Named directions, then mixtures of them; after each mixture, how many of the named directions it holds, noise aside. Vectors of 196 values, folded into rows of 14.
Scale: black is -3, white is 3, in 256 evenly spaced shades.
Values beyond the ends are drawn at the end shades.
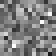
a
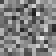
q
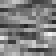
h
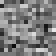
three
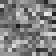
two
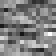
one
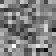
three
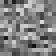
three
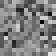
two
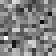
two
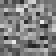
three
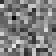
two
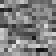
three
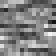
one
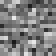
three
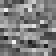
three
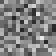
one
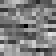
one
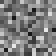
two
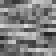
one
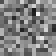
one
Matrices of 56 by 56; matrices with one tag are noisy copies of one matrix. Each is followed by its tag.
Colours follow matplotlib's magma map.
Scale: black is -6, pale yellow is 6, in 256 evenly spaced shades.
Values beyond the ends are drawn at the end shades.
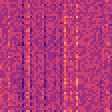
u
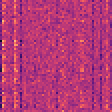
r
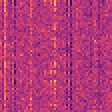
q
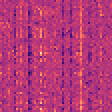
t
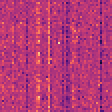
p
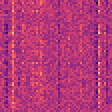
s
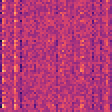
r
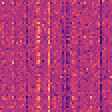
p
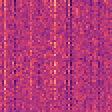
q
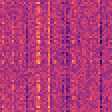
p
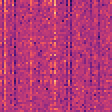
q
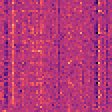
s
